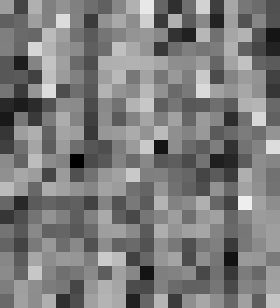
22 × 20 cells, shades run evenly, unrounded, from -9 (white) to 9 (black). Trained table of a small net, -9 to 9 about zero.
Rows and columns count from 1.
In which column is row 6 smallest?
15
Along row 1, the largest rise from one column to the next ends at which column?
16
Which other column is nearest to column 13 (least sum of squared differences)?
19
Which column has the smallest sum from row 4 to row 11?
11
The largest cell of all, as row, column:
12, 6
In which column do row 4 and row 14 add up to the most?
20
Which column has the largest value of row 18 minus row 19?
9
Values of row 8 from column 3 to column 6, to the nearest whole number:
6 3 -1 -1
